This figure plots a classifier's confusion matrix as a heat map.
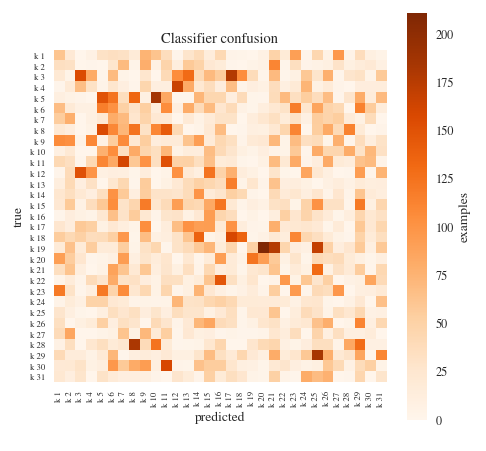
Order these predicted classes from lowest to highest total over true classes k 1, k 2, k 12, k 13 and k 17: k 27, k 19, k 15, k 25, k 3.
k 19, k 25, k 27, k 3, k 15
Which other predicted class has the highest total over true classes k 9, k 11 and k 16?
k 7
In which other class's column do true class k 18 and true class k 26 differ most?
k 17
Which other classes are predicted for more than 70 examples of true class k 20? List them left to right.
k 1, k 7, k 16, k 19
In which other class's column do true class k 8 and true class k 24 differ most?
k 11
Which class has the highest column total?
k 6
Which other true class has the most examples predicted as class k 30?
k 22
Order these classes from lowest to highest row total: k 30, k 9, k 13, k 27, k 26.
k 27, k 13, k 26, k 30, k 9
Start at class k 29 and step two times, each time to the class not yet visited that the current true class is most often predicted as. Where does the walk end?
k 21
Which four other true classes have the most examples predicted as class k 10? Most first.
k 5, k 28, k 8, k 1
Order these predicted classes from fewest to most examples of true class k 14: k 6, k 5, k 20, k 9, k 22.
k 20, k 22, k 5, k 9, k 6
